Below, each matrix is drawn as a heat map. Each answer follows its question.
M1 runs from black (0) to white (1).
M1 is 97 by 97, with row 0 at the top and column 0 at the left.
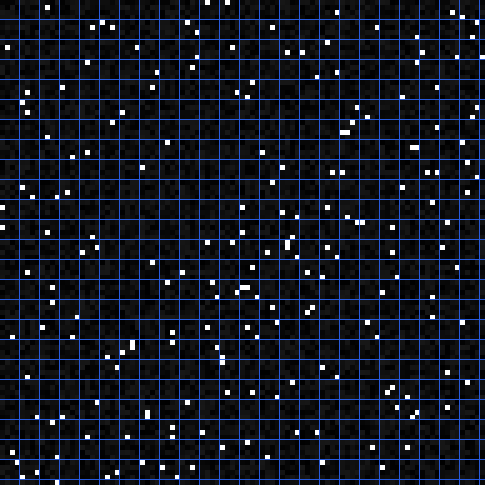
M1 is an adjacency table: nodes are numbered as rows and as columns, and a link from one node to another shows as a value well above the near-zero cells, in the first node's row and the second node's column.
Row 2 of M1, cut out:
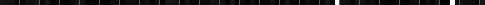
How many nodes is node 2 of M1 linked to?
2
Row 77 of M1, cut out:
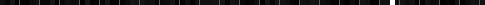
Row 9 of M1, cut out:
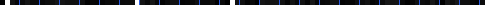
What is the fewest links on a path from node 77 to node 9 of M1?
7
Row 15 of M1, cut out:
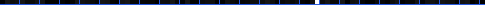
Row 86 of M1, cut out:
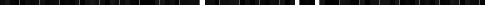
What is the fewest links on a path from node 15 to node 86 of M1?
2
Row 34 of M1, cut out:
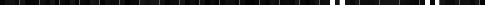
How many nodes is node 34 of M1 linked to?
4
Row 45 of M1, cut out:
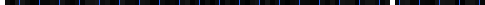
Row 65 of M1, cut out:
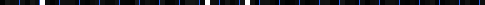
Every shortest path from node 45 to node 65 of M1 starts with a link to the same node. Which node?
node 0
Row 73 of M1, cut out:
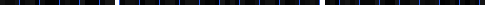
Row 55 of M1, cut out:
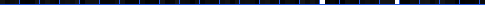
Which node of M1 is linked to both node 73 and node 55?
node 64
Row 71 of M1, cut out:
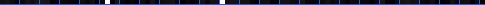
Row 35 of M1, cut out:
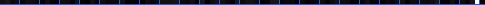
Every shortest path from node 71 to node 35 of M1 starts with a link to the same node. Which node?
node 21
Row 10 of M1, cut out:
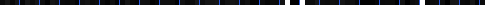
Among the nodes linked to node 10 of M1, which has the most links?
node 57
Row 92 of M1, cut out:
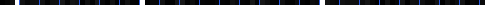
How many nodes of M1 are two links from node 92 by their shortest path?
3
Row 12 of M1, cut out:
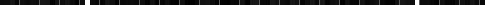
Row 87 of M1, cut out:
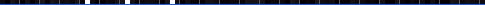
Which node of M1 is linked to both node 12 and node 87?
node 17
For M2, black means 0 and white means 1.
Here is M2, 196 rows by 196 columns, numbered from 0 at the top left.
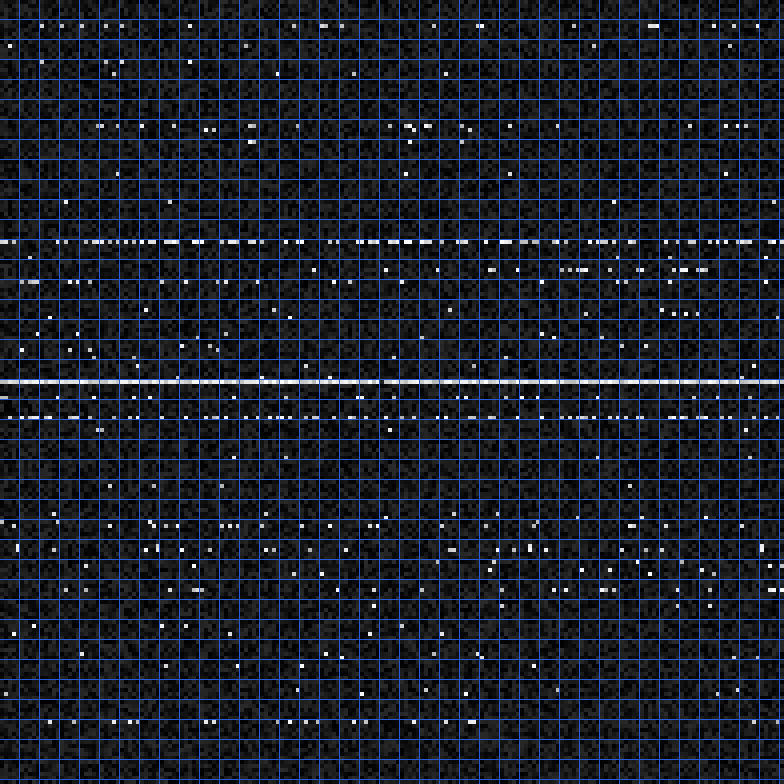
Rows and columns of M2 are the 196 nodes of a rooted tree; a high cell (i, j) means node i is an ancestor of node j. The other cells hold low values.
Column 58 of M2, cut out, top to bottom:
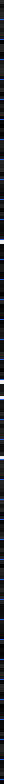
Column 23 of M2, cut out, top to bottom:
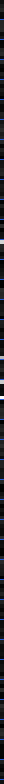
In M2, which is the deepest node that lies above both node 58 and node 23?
99
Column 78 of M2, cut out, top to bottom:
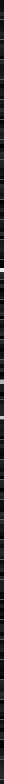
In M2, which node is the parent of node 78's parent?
104
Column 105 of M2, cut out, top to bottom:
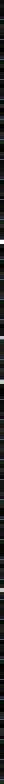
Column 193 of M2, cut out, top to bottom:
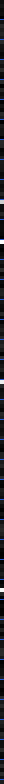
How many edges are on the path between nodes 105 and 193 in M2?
4
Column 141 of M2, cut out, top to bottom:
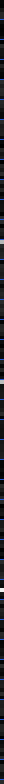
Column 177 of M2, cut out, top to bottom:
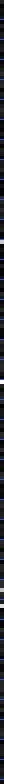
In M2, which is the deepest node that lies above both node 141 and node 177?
147
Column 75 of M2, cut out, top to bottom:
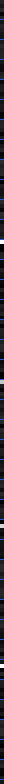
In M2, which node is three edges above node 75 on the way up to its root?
60
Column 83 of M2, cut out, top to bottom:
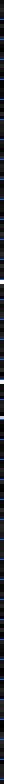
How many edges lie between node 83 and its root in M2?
3
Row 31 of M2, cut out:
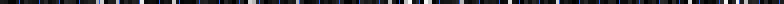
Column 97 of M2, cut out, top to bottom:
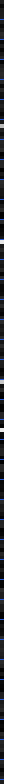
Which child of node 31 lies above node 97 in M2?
107
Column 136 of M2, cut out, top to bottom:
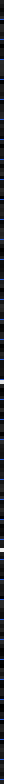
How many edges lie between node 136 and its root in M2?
2
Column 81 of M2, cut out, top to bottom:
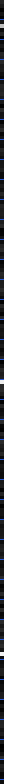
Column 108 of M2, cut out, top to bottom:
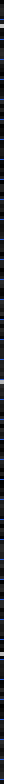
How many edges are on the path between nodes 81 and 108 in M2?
2
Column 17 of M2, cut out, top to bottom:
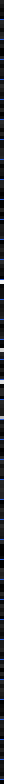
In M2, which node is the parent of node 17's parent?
70
